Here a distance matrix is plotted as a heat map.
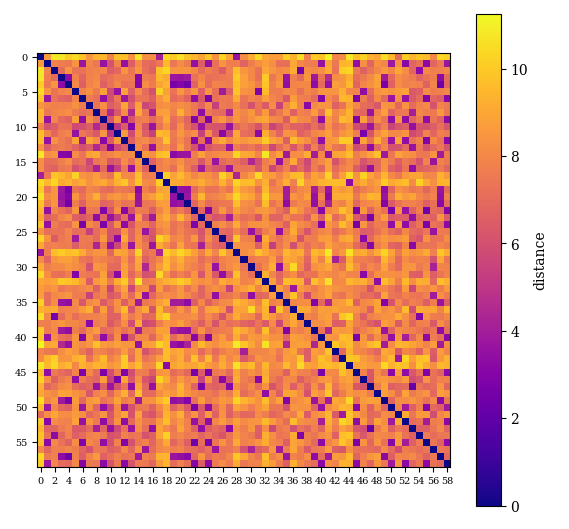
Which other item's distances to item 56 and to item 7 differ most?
38
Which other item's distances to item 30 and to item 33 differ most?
36
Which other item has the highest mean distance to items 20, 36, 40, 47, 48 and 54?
0
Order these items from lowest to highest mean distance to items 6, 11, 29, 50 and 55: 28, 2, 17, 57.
57, 2, 17, 28
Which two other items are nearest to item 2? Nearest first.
37, 54
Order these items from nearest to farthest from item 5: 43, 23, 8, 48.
23, 8, 48, 43
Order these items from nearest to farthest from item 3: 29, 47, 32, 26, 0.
26, 47, 29, 32, 0
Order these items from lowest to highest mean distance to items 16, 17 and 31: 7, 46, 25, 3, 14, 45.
46, 25, 7, 45, 3, 14
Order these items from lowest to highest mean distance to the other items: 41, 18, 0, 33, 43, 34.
34, 33, 41, 43, 18, 0
